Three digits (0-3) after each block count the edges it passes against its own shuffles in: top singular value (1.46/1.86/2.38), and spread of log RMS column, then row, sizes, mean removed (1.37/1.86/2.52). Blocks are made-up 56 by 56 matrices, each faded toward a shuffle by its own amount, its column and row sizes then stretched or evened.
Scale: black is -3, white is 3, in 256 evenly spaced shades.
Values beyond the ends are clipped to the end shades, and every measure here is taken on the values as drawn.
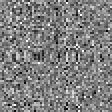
2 2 0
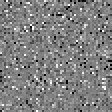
0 0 1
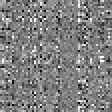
2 3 2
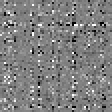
0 3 2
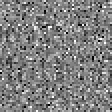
1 0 1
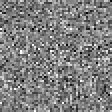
1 0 1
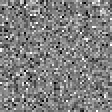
1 0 0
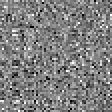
2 0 1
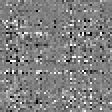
1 3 3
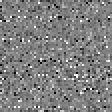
0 0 2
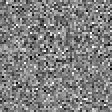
1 0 0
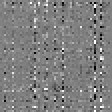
1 3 2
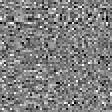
2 0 2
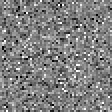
0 1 0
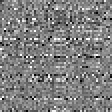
2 0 3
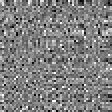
3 1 2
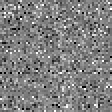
1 0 2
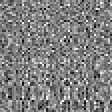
3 2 1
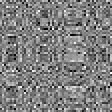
3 0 2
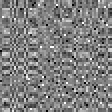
3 1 0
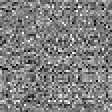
2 0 1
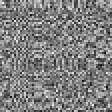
3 0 1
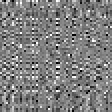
3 3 1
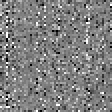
0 3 0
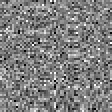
2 1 0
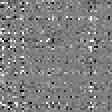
0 3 3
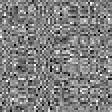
3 0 0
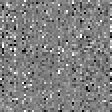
1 3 1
